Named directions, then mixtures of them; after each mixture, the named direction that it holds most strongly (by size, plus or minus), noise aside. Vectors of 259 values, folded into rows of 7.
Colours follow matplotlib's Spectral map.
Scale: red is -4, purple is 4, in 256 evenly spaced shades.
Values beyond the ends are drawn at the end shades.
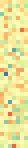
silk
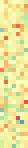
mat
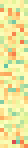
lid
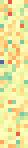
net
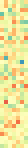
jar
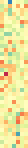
net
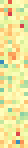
net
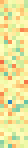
silk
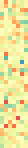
jar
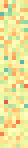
jar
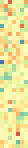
net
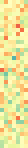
mat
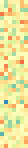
jar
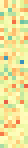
jar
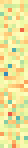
silk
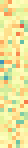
net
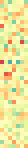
net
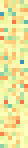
jar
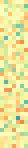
mat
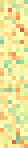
lid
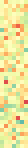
mat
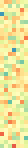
silk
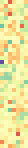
net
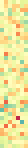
mat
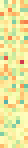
jar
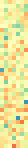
mat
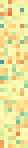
net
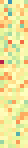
net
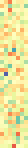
silk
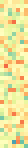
lid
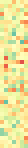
jar
